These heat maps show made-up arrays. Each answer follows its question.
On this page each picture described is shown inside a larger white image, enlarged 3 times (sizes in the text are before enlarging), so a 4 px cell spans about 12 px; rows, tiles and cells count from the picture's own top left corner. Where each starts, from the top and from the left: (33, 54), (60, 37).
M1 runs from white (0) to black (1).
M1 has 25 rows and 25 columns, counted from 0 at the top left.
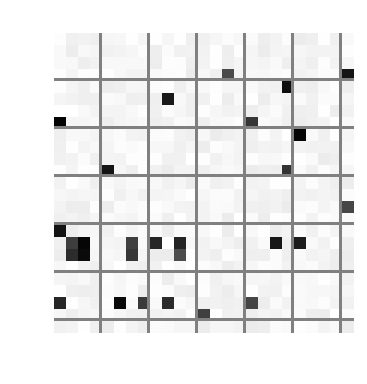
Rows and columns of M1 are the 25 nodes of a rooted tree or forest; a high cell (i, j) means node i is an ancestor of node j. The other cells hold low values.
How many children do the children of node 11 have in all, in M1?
1
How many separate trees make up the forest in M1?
8
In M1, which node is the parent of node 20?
8
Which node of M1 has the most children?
18
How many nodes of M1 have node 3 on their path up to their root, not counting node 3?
2
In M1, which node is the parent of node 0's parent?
7
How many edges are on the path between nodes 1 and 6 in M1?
2
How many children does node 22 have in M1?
2
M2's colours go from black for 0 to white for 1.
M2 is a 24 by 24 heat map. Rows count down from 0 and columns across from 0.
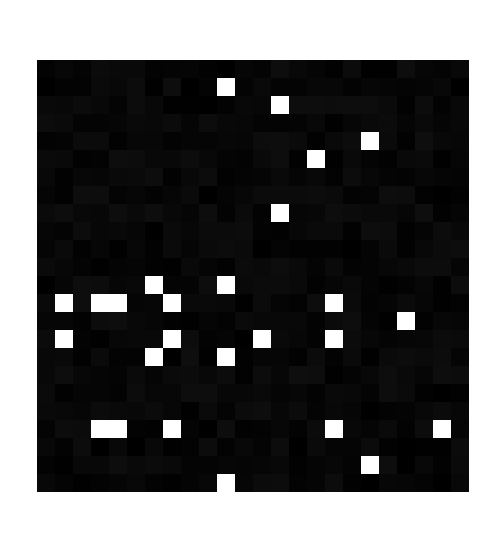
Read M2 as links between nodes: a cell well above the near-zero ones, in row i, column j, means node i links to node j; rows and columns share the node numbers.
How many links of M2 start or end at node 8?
1
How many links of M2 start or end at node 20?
6
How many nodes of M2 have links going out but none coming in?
5
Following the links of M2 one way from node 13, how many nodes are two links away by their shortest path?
3
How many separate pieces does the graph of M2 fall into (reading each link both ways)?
7
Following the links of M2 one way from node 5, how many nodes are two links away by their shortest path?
4
